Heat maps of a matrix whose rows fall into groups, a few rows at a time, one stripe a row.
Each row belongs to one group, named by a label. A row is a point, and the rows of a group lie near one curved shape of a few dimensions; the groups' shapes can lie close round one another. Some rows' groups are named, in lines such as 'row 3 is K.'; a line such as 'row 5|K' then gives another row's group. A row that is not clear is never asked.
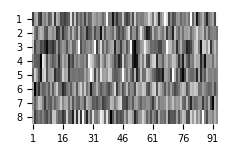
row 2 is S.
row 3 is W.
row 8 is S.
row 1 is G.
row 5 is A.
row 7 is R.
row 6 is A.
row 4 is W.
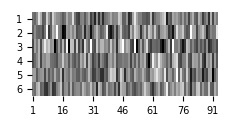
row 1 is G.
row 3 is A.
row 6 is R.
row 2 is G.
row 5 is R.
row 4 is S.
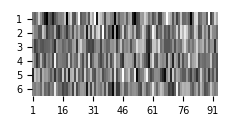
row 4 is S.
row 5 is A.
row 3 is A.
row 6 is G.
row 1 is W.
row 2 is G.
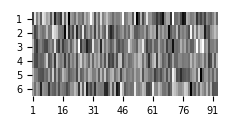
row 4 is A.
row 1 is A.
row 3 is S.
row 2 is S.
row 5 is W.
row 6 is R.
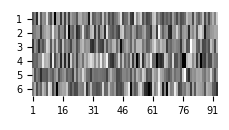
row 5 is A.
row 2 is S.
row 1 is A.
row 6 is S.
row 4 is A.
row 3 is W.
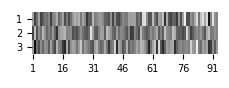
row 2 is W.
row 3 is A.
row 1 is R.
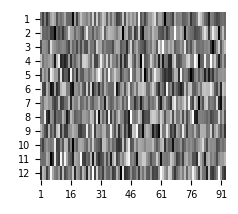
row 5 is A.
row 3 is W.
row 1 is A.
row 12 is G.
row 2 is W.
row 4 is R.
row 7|R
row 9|S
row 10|A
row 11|G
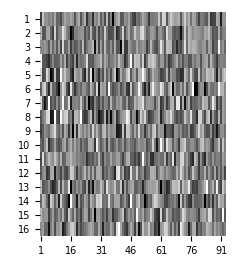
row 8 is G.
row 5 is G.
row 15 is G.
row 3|G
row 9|A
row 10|S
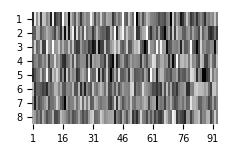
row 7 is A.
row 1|A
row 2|A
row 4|G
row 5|S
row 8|W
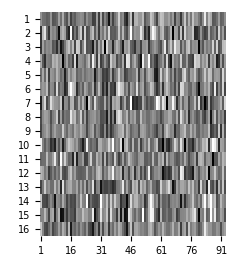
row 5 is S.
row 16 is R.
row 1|R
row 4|A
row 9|G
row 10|W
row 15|R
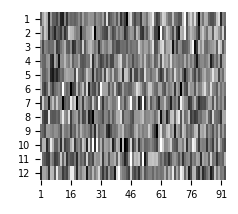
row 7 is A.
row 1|R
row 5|W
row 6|S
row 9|S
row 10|G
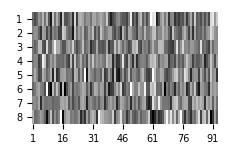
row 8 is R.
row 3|G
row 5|G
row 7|S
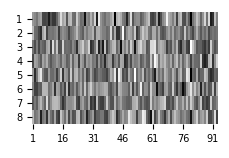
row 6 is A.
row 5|R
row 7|G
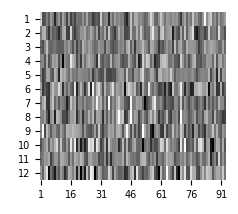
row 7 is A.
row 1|R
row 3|R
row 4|A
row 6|A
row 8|A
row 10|S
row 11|G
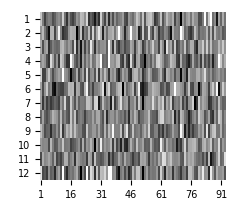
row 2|A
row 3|S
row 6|W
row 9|W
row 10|G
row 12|S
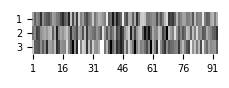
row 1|G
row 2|S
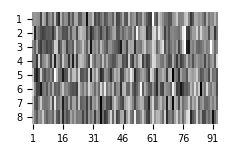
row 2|A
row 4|A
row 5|S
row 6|W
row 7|S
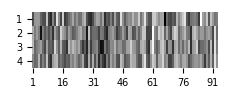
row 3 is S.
